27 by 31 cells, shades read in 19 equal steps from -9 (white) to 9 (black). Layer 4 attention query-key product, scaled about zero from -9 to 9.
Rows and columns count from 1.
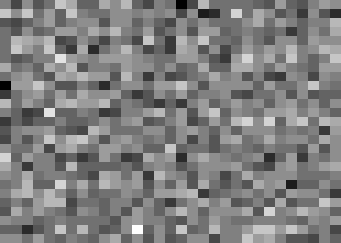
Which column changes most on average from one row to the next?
6
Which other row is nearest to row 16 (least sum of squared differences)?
3
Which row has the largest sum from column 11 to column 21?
12
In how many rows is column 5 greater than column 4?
7
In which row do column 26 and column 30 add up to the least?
23
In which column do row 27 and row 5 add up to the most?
16
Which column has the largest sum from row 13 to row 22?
18
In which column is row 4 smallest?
11
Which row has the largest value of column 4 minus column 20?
13
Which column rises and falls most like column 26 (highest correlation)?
19
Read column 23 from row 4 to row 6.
0 -1 -2
